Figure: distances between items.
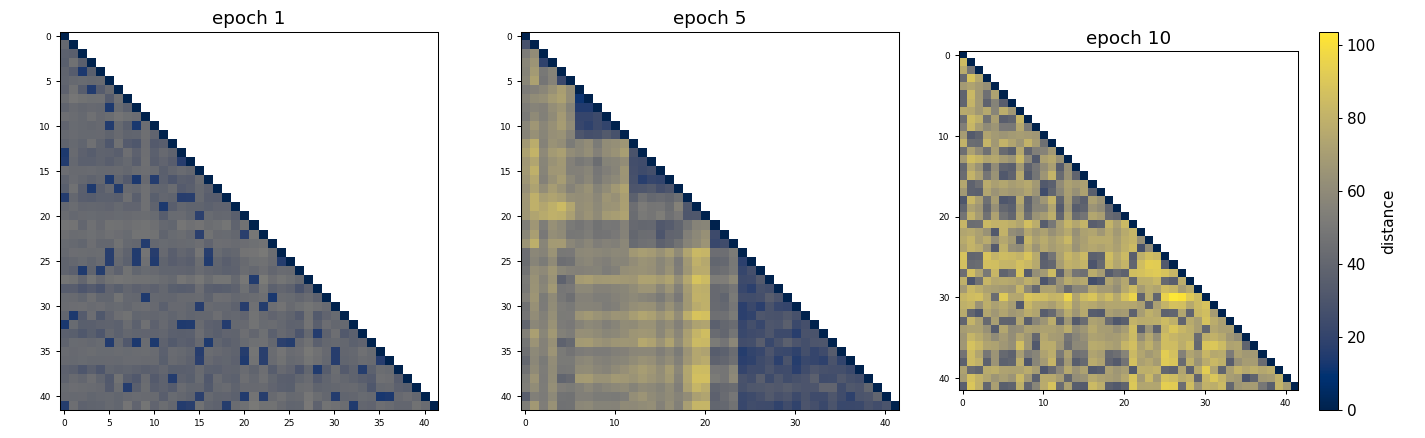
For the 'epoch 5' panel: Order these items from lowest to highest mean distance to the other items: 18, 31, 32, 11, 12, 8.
32, 31, 8, 12, 11, 18
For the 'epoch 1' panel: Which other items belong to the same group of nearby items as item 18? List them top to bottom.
0, 13, 14, 32, 41
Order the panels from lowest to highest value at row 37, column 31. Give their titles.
epoch 5, epoch 1, epoch 10
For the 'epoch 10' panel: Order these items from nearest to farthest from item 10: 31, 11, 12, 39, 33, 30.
39, 11, 12, 33, 31, 30
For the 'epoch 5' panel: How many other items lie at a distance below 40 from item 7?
5
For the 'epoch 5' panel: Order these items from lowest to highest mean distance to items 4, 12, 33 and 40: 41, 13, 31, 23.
41, 31, 23, 13
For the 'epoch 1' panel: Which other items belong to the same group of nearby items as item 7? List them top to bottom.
39
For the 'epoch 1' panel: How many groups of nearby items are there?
12
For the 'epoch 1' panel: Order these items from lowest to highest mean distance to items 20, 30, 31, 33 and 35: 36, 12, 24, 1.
36, 1, 12, 24
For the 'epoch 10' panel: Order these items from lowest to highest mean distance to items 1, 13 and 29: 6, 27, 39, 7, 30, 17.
17, 39, 6, 27, 7, 30
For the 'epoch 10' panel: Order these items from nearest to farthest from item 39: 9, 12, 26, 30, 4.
26, 12, 9, 4, 30
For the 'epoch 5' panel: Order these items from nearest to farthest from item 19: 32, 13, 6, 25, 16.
16, 13, 6, 32, 25
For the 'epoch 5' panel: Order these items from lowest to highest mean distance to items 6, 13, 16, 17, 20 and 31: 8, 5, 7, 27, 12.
12, 8, 7, 5, 27
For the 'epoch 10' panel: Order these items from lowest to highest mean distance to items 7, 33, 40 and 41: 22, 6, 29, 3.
6, 3, 29, 22
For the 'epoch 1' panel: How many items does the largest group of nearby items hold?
7
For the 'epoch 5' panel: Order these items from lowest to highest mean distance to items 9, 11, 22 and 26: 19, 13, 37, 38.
37, 38, 13, 19
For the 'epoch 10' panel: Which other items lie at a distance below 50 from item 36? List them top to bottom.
9, 13, 29, 35, 40
